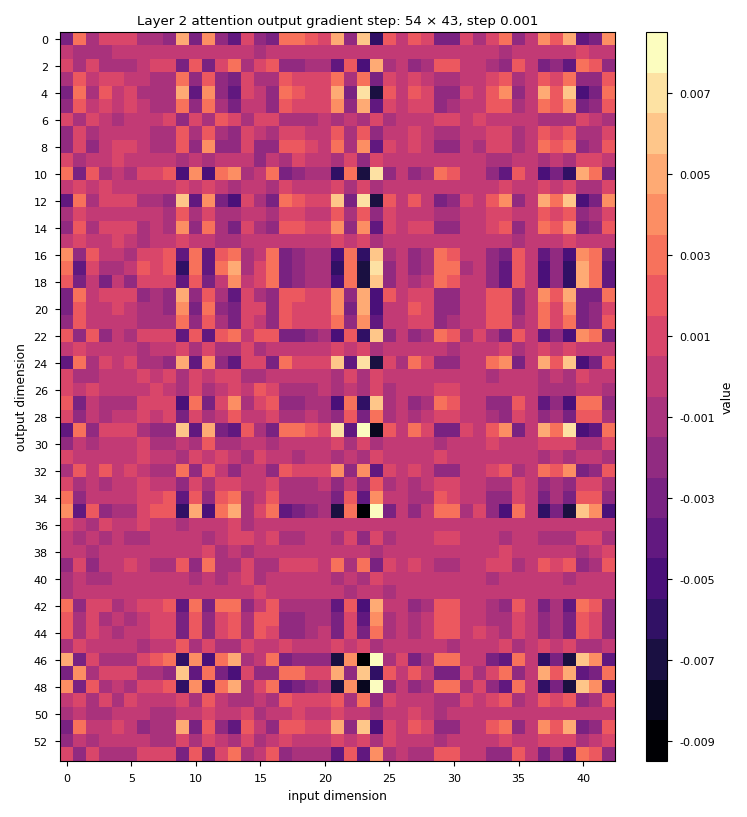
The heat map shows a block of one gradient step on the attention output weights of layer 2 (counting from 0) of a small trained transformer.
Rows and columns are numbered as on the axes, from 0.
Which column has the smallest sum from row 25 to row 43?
23
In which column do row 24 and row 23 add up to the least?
24
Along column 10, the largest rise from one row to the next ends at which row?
48
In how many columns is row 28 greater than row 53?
13
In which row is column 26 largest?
46
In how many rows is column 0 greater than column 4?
23
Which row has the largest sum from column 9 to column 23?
29
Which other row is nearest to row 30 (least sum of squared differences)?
52
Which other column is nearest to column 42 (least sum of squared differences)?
17
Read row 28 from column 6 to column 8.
0.001 0 0.001
